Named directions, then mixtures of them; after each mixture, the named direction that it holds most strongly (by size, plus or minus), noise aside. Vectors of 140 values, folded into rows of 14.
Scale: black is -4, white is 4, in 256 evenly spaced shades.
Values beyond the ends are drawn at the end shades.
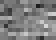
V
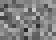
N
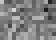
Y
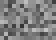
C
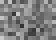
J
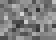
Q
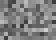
C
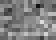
V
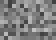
C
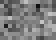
V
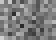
J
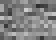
V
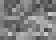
V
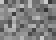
Y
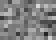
V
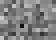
C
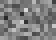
Q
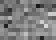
V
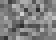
Q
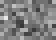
Q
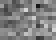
V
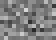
C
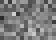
J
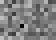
J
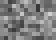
Q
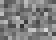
C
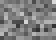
Q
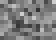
Q
